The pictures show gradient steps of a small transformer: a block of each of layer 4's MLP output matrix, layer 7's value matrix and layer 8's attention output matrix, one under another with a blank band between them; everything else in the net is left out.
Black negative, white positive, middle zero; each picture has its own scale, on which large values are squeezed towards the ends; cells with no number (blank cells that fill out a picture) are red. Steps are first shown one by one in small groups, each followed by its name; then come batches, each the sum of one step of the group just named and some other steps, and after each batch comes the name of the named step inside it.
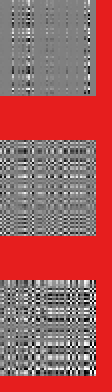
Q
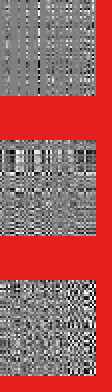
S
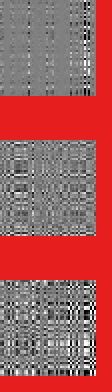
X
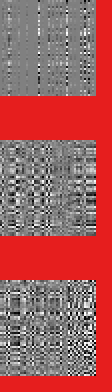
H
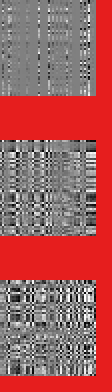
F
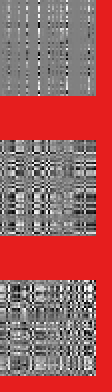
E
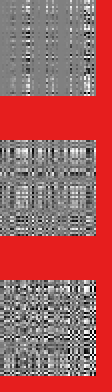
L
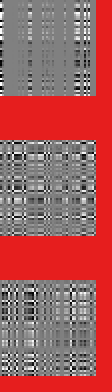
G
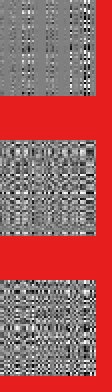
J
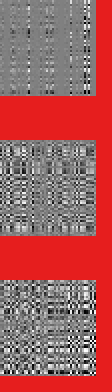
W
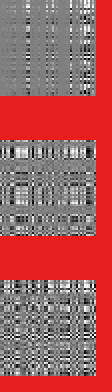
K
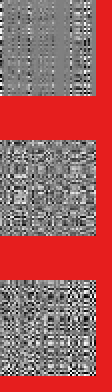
G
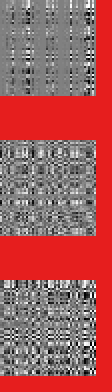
Q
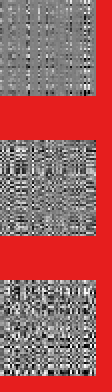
W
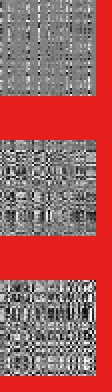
E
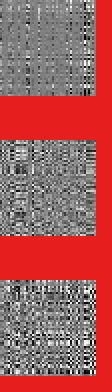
X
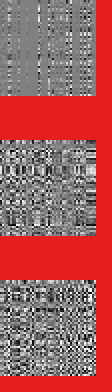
H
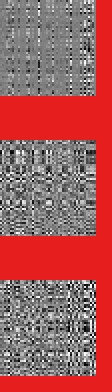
S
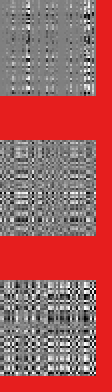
Q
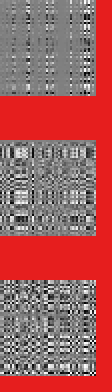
W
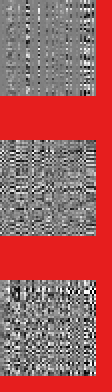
Q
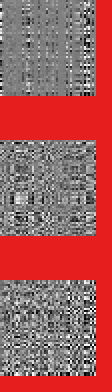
G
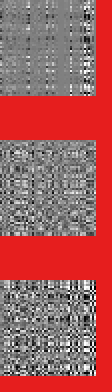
Q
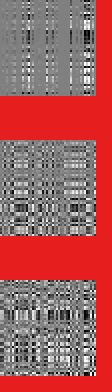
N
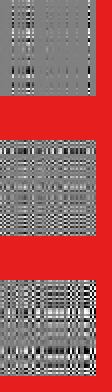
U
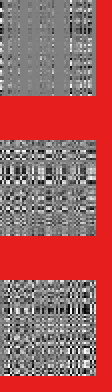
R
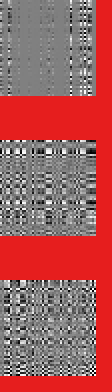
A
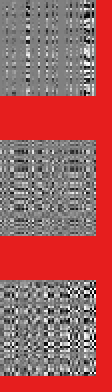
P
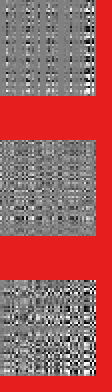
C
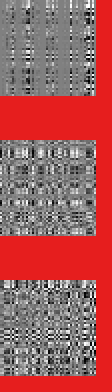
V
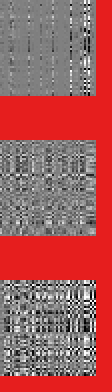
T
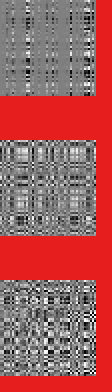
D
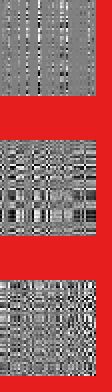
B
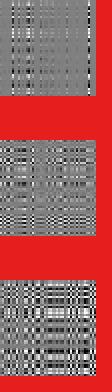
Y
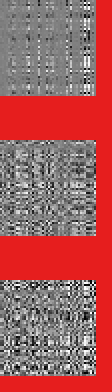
T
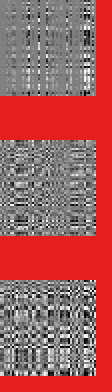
N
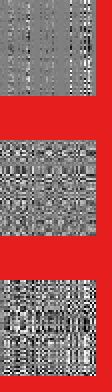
T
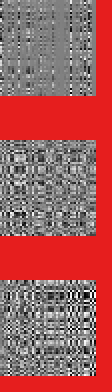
U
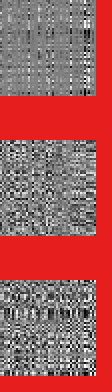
N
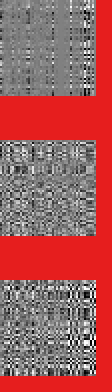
V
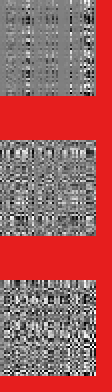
D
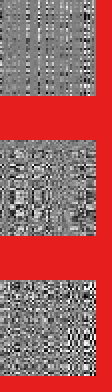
B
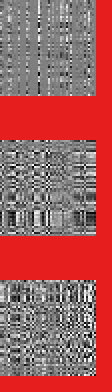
B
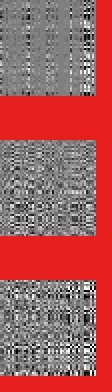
N
